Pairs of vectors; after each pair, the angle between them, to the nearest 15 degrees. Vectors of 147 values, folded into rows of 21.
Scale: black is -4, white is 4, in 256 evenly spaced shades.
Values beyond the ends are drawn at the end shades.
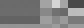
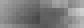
75 degrees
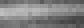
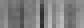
105 degrees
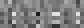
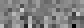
75 degrees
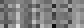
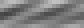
90 degrees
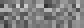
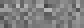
15 degrees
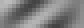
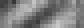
165 degrees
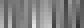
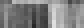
120 degrees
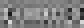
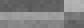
90 degrees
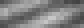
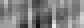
120 degrees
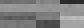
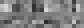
75 degrees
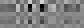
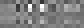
165 degrees
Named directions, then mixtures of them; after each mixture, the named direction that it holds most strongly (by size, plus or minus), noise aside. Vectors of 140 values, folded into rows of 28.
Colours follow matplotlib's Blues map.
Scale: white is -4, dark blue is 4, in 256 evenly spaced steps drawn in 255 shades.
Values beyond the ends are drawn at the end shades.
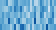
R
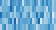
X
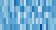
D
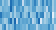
X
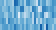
D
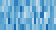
R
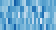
D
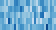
R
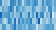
X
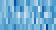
D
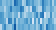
X
